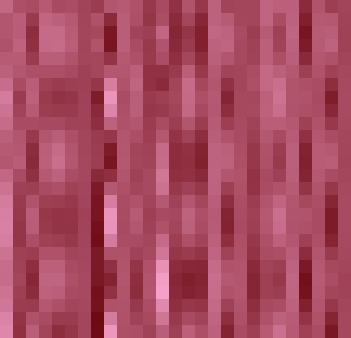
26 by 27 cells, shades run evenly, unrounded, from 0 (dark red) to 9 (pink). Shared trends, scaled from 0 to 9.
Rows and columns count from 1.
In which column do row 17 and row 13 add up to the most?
1
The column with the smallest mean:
8
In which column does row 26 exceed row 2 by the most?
9
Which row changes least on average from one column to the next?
6
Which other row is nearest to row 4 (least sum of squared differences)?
3
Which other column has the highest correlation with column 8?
2
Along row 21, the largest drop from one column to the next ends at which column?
14
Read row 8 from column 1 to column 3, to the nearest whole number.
7 3 5
